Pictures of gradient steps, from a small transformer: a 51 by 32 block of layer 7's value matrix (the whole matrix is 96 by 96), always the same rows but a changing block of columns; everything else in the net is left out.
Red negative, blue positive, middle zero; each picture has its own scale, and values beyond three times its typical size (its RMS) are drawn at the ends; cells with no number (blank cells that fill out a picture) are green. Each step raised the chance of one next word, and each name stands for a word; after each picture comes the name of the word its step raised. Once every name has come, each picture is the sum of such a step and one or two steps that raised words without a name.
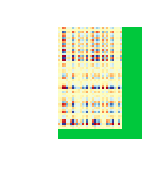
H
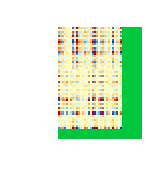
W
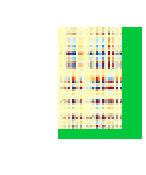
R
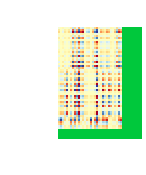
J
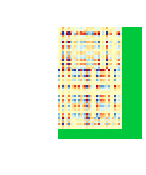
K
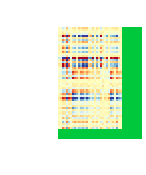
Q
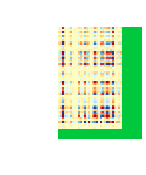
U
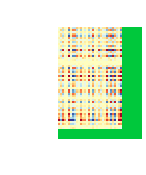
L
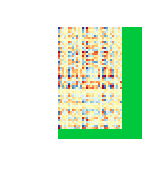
R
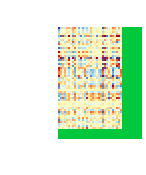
Q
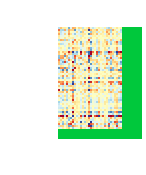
U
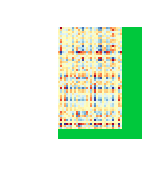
H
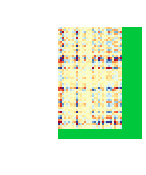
H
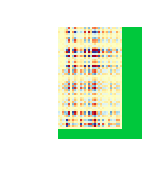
H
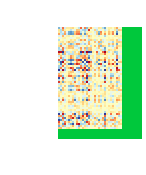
K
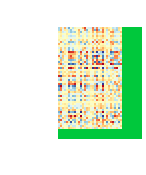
U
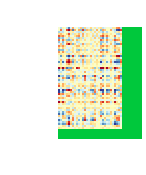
L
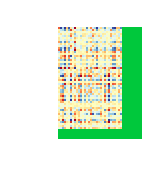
L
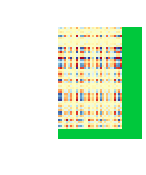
Q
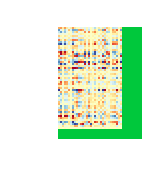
U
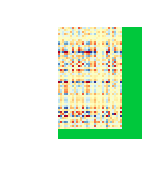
U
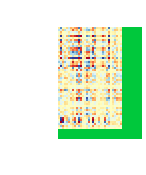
Q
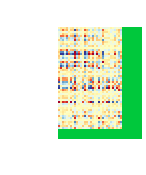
R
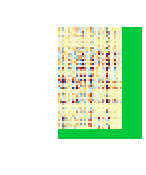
R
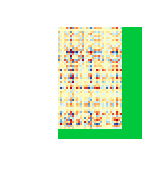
H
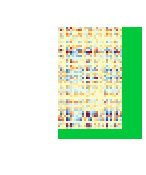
L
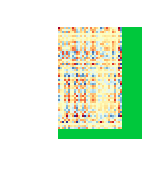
U
